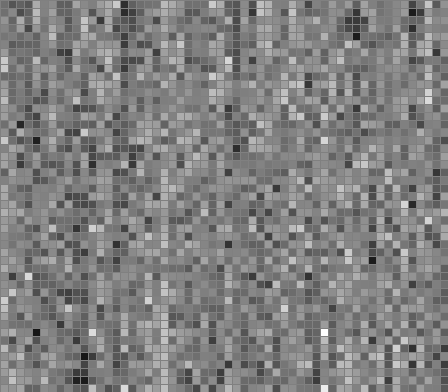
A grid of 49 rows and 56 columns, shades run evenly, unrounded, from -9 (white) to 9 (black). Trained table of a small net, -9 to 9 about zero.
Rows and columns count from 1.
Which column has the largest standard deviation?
11
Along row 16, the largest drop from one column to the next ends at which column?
33
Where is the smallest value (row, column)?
42, 41
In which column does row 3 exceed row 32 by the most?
44
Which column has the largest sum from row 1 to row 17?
16
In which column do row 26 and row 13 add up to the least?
51
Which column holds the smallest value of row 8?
29
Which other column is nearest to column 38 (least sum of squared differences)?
7
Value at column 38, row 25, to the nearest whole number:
-2
